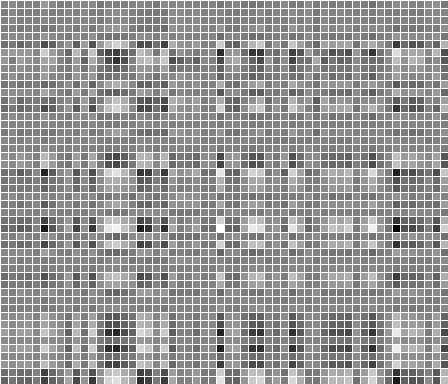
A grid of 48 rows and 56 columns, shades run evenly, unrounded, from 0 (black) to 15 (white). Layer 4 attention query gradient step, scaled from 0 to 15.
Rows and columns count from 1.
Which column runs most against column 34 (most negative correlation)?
23
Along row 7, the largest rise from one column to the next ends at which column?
29
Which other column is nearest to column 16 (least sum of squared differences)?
56
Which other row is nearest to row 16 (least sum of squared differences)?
19
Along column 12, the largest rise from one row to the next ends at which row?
7
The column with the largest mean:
15
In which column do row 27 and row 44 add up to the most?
50
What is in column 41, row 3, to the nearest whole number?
8
